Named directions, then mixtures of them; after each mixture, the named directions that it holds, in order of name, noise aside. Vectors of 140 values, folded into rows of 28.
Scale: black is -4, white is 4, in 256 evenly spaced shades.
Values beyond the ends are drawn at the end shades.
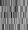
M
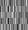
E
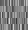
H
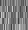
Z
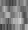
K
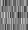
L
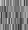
H, K, Z.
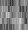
K, Z.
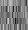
E, K, M.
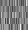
E, H.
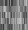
H, K, M.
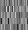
E, L, Z.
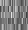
E, M.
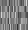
E, H, L.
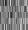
H, L, M.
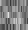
H, K.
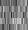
K, M.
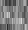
K, L.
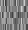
E, H, L.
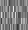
E, L.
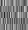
L.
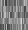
H, K, L.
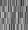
E, Z.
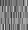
E, L, M.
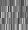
E, Z.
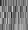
M, Z.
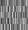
E, M.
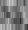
K.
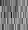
M.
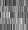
K, L, Z.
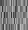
M.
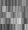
K.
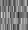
E, L.
